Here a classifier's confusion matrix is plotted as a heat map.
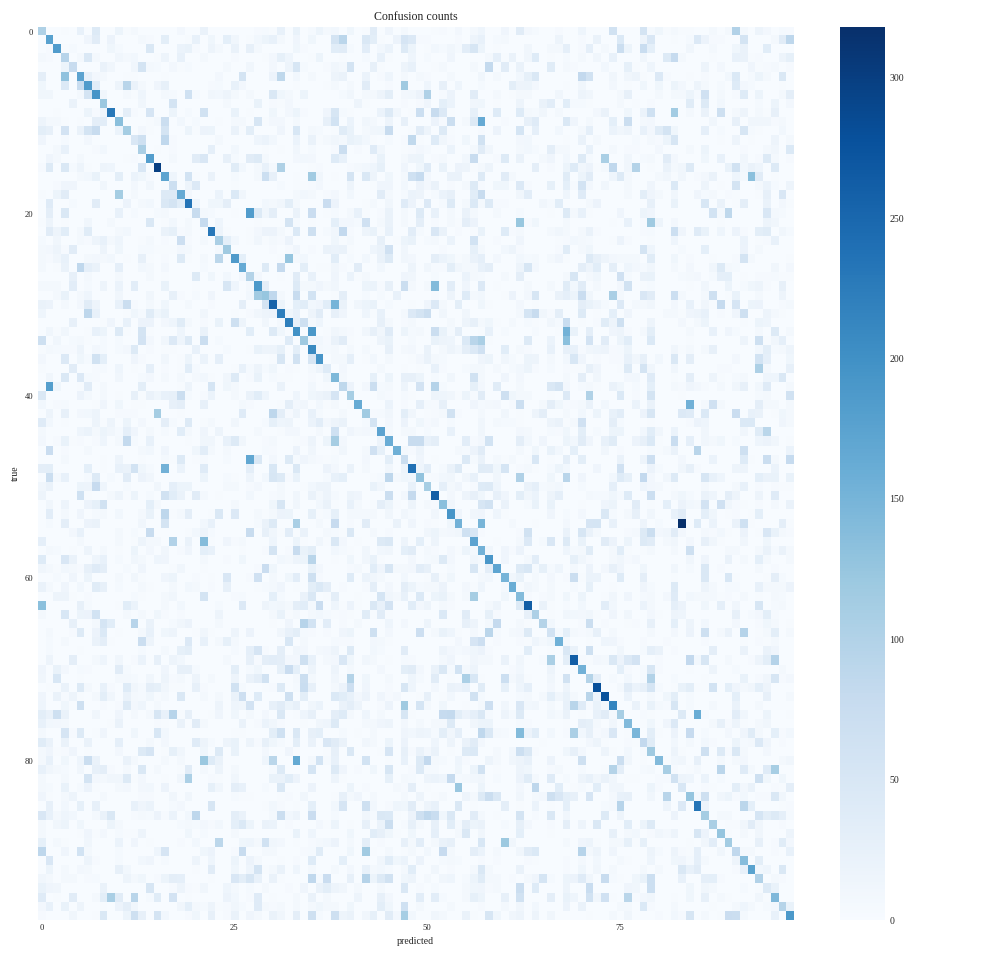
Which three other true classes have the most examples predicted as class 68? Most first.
33, 34, 49
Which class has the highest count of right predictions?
15
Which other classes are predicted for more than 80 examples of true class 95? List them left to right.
9, 12, 76
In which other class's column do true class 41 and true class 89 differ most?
84
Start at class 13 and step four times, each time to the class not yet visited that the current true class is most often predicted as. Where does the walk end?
47
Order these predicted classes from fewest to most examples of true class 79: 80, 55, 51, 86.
80, 51, 55, 86
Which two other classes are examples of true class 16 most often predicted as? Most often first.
92, 35
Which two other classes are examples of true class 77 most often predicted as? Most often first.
62, 69
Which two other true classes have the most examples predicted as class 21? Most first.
56, 80
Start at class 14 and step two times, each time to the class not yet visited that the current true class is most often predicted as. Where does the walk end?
71
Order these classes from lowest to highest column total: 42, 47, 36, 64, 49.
36, 64, 42, 49, 47
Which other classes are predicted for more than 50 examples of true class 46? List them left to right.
1, 43, 85, 91
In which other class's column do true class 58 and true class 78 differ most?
35
